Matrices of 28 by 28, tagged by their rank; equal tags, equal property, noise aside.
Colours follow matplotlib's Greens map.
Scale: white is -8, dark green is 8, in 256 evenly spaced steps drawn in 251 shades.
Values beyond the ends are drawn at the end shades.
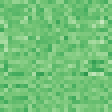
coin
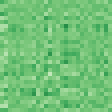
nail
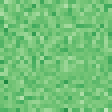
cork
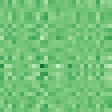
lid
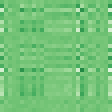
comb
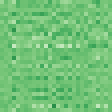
nail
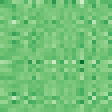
lid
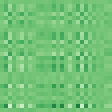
comb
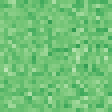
cork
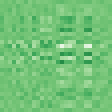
lid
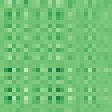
comb
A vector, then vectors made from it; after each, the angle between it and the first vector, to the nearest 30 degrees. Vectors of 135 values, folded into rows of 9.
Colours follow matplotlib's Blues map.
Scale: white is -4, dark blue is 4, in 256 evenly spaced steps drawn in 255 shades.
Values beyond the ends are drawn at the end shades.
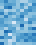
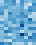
60 degrees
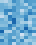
120 degrees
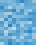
120 degrees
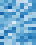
30 degrees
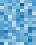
60 degrees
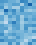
120 degrees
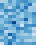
150 degrees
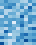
30 degrees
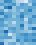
30 degrees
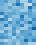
60 degrees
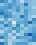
60 degrees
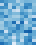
90 degrees
